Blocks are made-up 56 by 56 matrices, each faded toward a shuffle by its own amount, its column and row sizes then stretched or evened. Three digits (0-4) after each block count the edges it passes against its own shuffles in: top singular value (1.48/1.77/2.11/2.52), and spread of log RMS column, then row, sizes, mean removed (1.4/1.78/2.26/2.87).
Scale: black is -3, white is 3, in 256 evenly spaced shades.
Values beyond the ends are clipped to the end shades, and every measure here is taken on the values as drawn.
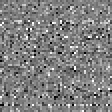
1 0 3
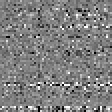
2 2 4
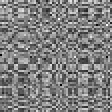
4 2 2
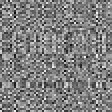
4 3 0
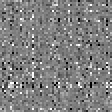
2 3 3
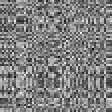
4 1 1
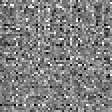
2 1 3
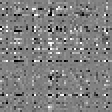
3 4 4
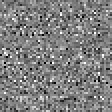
0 1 3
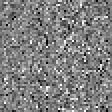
0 3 0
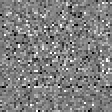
0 0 2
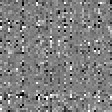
0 4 3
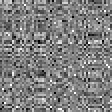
4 1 1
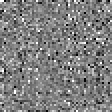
1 2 2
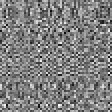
4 3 2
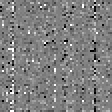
2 3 1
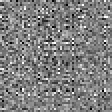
2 3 2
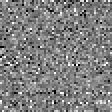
1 0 3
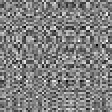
4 2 3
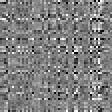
4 4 4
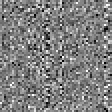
3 3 0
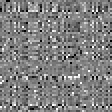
4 1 3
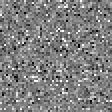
0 0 2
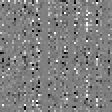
0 4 1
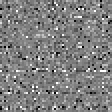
2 1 3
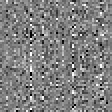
2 4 0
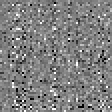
1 3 2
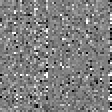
0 4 0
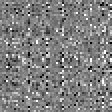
3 3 2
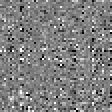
2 3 3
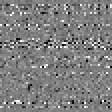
2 0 4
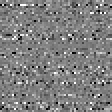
0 0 4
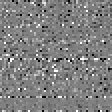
2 0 4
